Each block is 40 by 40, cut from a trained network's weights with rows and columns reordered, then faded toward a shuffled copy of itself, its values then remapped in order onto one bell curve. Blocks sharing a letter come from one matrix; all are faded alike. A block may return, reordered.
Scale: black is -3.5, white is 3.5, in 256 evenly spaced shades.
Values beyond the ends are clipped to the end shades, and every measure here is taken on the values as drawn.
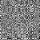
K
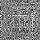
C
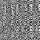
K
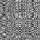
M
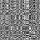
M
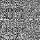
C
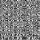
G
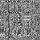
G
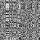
K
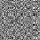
M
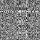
C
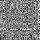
C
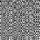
M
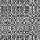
M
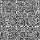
C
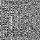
C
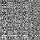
C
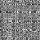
G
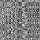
M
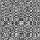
M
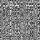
C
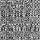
G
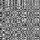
M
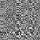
K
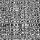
G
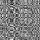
M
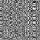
K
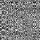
C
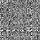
C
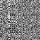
C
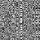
C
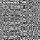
K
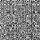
G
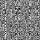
C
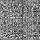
G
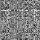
C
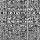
G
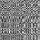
M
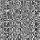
K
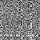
C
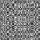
M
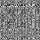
G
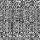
G
